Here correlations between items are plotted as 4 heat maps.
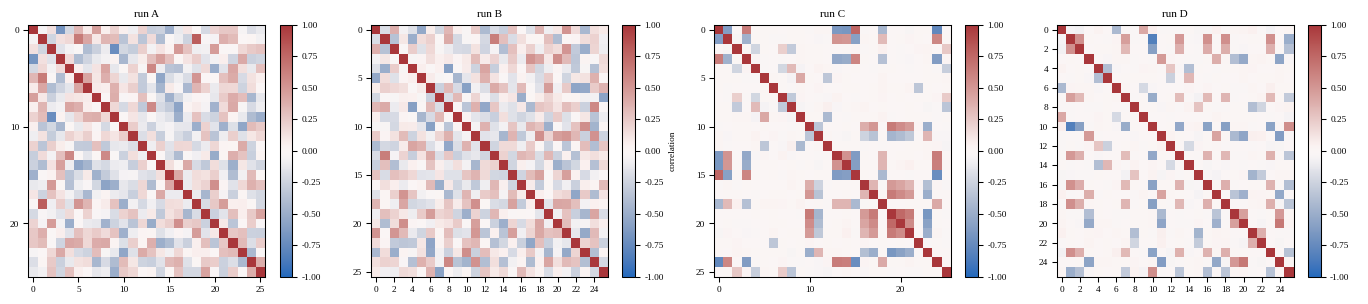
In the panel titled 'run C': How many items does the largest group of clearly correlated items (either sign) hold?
8
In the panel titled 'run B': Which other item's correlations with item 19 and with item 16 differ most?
7
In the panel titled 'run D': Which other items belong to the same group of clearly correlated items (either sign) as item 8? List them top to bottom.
15, 21, 22
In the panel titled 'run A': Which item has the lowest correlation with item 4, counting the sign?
20
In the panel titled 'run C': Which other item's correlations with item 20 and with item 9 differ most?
19
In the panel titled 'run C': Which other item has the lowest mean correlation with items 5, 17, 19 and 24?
23
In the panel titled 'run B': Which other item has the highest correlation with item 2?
21
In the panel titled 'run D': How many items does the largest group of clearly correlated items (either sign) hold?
9
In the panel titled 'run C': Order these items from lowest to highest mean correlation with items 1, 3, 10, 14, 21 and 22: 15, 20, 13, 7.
15, 7, 13, 20
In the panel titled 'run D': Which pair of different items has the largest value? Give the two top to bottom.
20, 24
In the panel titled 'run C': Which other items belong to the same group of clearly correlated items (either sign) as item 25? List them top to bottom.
2, 4, 7, 8
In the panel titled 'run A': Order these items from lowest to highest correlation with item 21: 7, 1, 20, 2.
2, 20, 7, 1
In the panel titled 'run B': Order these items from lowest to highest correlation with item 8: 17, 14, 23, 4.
4, 17, 23, 14
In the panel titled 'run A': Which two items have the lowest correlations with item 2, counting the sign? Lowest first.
9, 6
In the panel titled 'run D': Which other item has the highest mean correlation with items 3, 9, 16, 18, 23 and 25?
1
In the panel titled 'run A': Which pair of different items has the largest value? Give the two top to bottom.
1, 18
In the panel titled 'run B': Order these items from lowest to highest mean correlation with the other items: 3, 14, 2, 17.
14, 2, 17, 3
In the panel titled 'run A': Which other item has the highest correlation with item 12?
23
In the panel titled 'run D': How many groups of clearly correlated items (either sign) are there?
5
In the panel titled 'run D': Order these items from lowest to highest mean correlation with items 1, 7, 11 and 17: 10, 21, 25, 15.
10, 25, 15, 21
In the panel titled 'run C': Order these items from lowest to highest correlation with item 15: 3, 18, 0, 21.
18, 21, 3, 0
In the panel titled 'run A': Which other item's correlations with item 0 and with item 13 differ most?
3
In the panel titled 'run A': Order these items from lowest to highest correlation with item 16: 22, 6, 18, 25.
22, 6, 18, 25
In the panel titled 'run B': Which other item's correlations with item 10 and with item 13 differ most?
6
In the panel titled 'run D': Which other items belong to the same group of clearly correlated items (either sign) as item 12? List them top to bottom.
4, 5, 14
